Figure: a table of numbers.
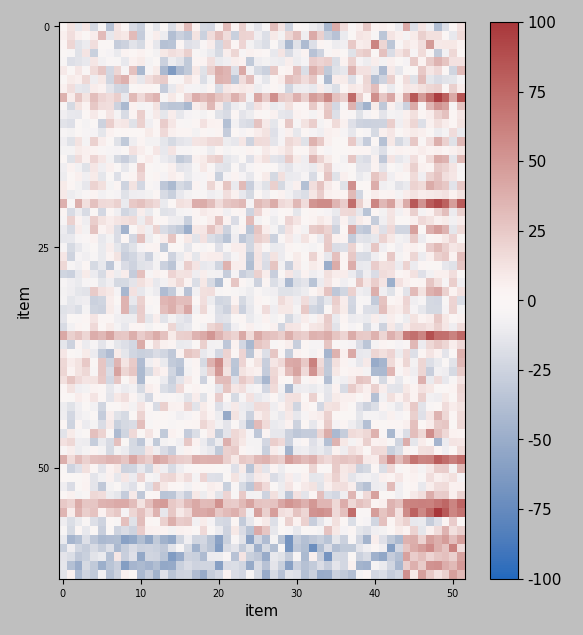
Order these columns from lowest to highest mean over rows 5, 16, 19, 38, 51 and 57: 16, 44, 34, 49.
16, 34, 44, 49
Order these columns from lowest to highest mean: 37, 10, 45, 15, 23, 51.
15, 10, 23, 37, 45, 51
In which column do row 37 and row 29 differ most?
42
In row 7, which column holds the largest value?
40
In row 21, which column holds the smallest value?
39
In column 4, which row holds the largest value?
35
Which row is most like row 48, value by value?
41
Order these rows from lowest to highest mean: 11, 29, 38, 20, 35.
29, 11, 38, 20, 35
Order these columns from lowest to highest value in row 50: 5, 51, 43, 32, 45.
5, 43, 45, 32, 51
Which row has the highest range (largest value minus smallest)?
59
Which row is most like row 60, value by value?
62
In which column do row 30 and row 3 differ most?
48
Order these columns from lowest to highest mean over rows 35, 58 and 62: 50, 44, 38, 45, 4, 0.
4, 38, 0, 45, 50, 44
